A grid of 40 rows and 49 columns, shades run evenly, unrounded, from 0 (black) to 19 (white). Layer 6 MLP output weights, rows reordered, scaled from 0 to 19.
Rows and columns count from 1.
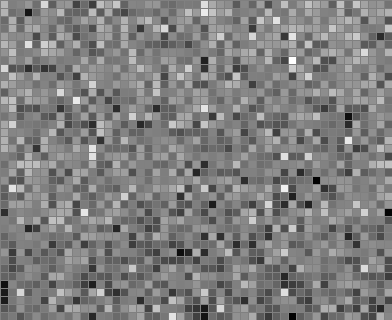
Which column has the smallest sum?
19
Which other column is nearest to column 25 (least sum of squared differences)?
43
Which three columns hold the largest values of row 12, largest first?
8, 20, 42
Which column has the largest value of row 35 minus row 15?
44
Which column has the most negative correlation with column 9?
24
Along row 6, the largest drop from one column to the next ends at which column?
5
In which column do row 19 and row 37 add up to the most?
12
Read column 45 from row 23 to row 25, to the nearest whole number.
9 9 10
